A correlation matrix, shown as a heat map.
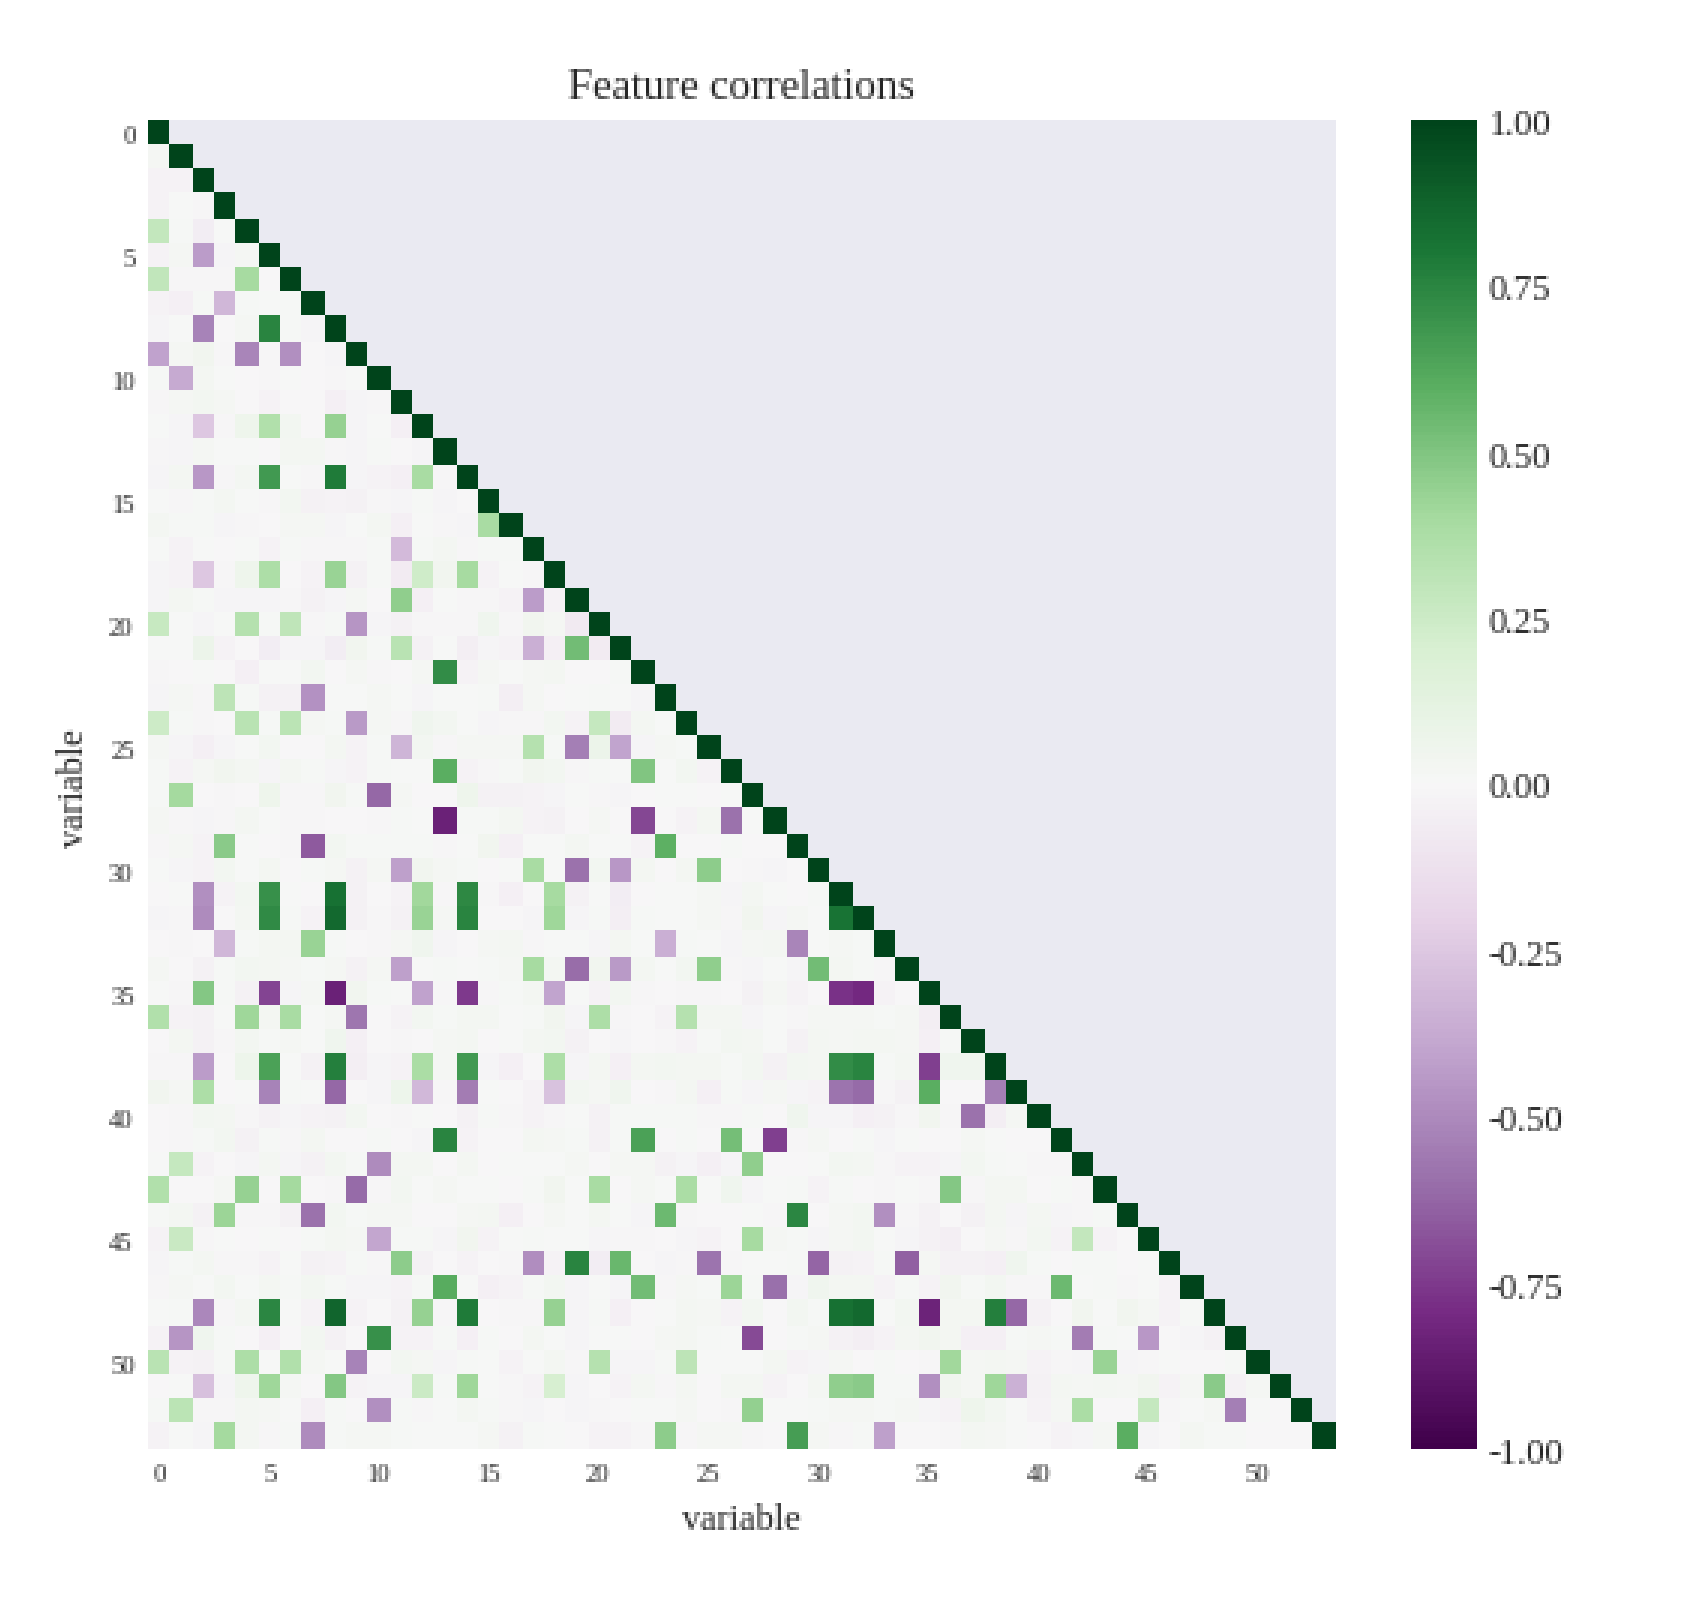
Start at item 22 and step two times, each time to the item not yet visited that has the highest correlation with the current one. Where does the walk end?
41
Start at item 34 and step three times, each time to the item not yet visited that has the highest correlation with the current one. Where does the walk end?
17
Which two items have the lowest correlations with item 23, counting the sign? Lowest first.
7, 33
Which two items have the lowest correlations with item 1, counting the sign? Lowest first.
49, 10
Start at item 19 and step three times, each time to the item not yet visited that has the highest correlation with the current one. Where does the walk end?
11
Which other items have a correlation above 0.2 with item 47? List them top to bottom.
13, 22, 26, 41
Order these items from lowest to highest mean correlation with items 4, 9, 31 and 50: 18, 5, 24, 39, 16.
39, 16, 24, 18, 5
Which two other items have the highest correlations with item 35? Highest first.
39, 2
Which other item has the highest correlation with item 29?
44
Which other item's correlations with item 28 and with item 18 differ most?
13
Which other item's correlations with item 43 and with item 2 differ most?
9
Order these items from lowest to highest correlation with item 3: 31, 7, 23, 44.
7, 31, 23, 44
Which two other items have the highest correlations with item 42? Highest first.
27, 52
